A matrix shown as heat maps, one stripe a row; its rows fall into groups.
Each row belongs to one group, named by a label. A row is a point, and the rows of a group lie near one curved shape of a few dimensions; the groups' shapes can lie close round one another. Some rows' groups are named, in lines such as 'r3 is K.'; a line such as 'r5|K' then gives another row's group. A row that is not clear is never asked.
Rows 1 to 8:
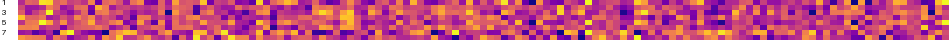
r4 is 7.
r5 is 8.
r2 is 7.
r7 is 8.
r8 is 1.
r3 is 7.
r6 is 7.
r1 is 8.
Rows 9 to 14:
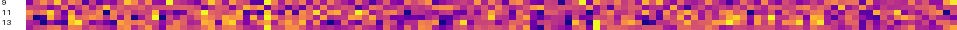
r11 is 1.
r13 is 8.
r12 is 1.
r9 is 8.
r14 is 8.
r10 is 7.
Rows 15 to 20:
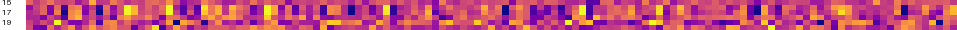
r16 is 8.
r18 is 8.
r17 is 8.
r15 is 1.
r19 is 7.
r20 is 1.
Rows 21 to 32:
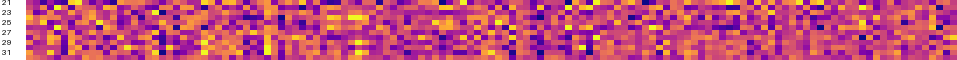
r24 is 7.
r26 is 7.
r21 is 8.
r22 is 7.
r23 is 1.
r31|1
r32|7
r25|7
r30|8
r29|1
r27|1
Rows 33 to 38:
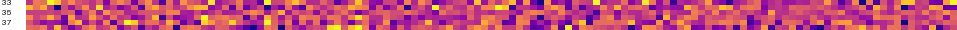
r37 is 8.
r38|7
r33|8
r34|7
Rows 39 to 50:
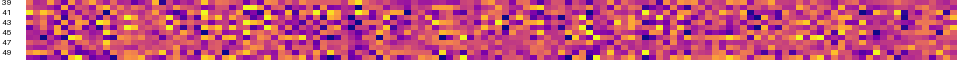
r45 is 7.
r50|8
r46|8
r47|7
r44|8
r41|1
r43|7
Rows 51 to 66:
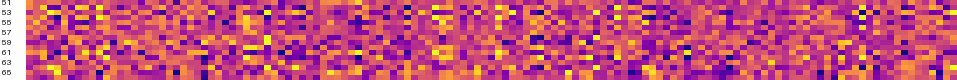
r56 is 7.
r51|7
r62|7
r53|8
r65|7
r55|1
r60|7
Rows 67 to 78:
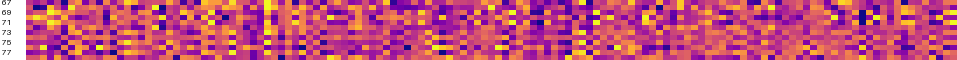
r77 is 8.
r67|8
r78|7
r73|8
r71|8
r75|8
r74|7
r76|7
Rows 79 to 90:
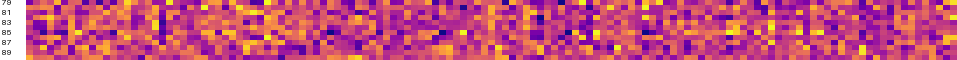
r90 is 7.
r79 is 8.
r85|8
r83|1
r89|7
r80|1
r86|8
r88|7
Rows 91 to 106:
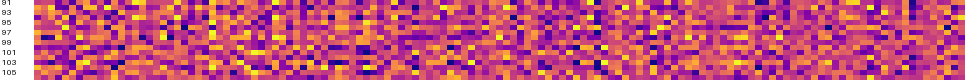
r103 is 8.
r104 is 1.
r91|8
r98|1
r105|1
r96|7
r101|1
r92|7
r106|7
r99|7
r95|1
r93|1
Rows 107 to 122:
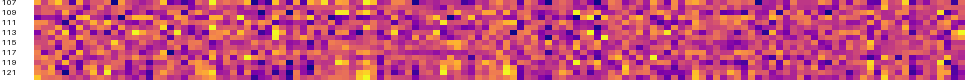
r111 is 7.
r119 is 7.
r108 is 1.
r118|1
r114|8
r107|1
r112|1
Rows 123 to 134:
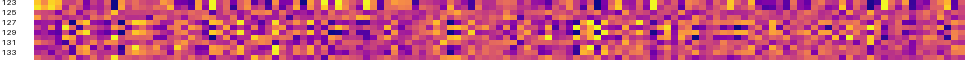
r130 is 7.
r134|7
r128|7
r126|7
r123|1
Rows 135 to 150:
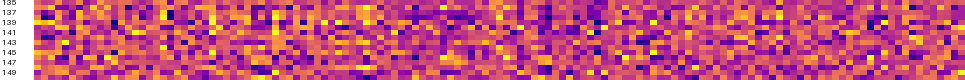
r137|1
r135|1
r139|1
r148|7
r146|7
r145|1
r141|8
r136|7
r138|1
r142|1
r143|7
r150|1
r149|8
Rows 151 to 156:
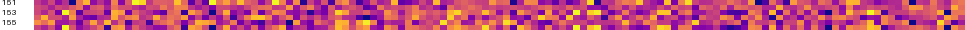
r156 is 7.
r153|7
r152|1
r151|8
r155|7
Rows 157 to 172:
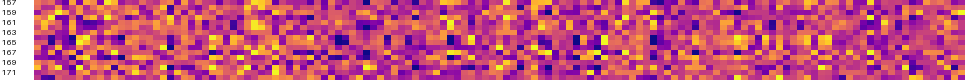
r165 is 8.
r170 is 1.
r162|1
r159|8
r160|7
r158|1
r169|7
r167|7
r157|7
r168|8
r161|1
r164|8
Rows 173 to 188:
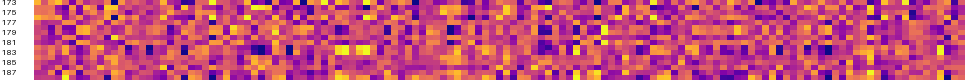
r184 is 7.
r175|7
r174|7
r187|7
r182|7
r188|7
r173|1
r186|1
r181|8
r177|7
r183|7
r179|8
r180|7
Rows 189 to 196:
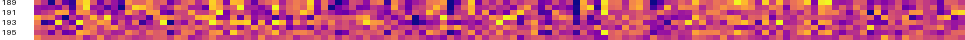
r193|1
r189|8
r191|8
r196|1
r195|8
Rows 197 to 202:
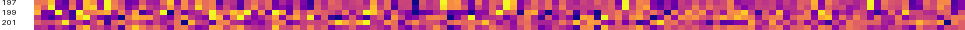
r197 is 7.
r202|8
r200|8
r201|7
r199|1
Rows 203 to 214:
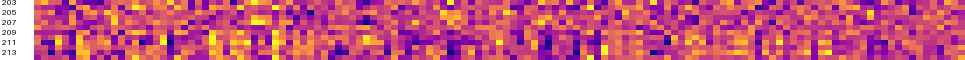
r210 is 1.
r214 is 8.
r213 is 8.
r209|8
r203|1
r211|1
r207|1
